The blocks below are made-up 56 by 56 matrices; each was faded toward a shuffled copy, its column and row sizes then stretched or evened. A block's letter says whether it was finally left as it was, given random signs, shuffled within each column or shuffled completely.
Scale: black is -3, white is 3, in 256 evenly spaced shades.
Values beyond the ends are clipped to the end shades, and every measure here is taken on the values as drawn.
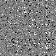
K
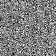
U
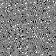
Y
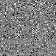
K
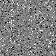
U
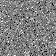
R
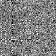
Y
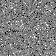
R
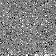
K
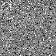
K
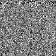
K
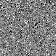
R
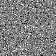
U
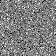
R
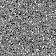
R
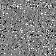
K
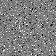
R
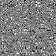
Y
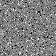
R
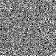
Y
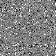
K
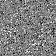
R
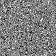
R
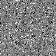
K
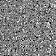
Y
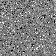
R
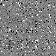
K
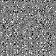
Y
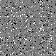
K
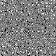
Y
